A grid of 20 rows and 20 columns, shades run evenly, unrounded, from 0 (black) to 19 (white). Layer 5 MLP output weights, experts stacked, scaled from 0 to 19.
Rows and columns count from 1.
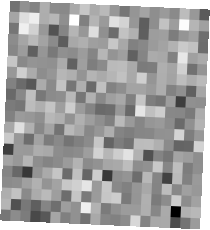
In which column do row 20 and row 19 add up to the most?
14
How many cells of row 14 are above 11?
12
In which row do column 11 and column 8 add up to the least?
13
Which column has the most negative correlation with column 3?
10
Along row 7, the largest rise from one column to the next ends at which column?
2
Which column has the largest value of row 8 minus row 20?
4
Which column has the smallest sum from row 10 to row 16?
17
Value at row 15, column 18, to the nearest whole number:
14
